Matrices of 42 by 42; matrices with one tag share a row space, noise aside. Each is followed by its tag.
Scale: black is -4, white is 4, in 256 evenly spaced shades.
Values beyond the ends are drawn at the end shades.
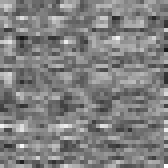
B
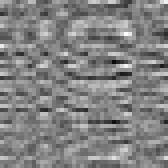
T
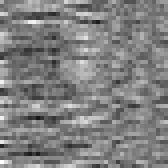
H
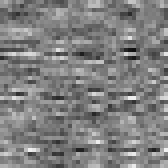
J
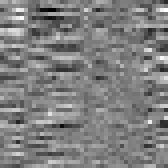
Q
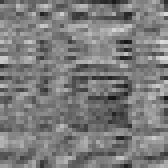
T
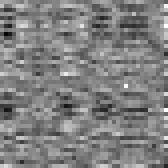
B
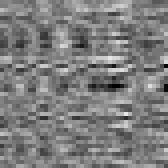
T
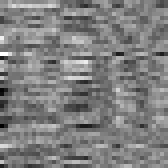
H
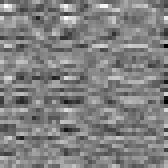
B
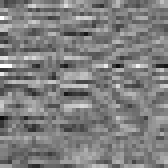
H
